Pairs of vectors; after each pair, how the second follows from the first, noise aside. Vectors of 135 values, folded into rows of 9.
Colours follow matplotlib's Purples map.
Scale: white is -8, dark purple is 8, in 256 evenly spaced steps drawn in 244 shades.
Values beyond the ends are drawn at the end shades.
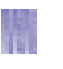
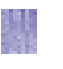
reversed, negated.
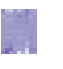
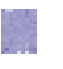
partly zeroed.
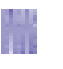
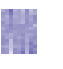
copied.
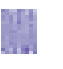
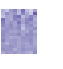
wrapped around, negated.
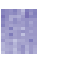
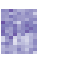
wrapped around, negated, scaled up.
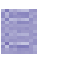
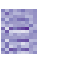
wrapped around, negated, scaled up.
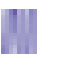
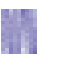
reversed, negated.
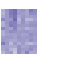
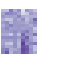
reversed, scaled up.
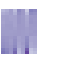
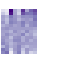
reversed, scaled up.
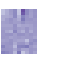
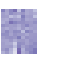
reversed, negated.
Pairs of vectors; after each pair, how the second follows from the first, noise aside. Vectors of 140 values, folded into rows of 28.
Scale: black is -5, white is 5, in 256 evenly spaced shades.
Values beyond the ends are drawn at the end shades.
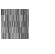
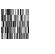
wrapped around, scaled up.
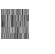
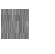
reversed, negated, shrunk.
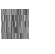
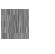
reversed, shrunk.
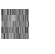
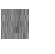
reversed, negated, shrunk.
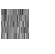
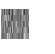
reversed, negated.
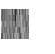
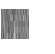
reversed, negated, shrunk.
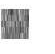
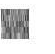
reversed, negated.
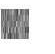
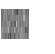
partly zeroed.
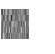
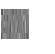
partly zeroed.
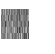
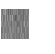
reversed, negated, shrunk.
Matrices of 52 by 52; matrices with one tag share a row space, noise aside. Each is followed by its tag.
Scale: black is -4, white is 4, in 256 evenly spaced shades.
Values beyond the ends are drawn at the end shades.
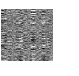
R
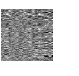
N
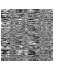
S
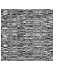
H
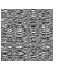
R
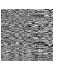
N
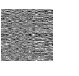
N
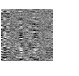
S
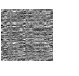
H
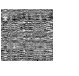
H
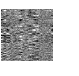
S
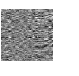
N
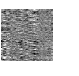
S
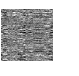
H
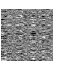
R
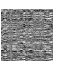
H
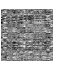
H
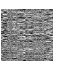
H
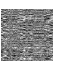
H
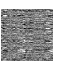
H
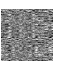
N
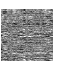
H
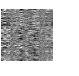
S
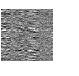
S
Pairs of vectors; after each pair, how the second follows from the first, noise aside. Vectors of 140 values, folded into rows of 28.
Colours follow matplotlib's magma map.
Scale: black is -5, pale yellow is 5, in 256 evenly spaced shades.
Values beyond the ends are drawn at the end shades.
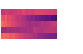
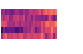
reversed.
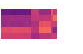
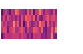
shuffled.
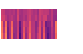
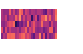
shuffled.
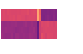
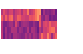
copied.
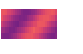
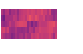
wrapped around, negated, shrunk.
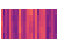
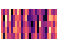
wrapped around, negated, scaled up.
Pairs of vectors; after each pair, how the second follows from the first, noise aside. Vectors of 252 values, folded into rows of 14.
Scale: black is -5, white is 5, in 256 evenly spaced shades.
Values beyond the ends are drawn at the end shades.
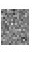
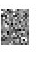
negated, scaled up.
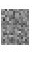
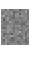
shrunk.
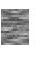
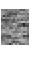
reversed, negated.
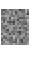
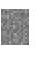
wrapped around, negated, shrunk.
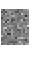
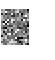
negated, scaled up.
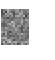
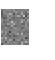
partly zeroed.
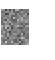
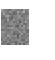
reversed, shrunk.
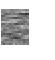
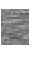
shrunk.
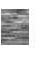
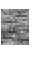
reversed, negated.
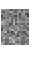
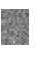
shrunk.
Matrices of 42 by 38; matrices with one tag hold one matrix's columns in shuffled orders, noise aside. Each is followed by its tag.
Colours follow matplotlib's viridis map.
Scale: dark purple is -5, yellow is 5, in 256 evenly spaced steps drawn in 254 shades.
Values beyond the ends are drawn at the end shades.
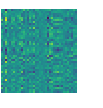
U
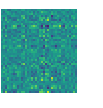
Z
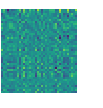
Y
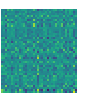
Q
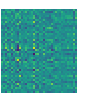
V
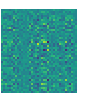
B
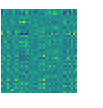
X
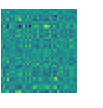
Z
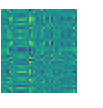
U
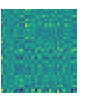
Q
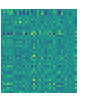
X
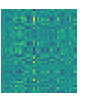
U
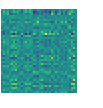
X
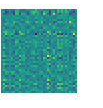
X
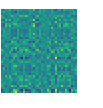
Q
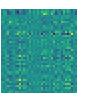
X
